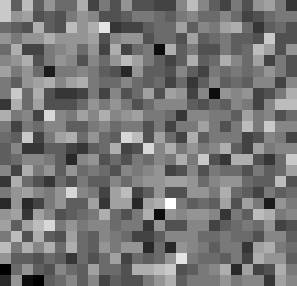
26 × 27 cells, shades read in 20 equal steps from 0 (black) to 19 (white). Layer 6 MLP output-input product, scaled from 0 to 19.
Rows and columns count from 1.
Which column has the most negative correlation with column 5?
26
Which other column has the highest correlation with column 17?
22
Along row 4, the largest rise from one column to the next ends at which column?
25
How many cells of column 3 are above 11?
8
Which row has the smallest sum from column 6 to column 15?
9
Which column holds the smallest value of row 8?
18
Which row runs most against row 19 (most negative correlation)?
23
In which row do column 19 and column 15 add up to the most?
15
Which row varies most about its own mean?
19
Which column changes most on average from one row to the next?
3
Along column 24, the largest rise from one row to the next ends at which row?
5
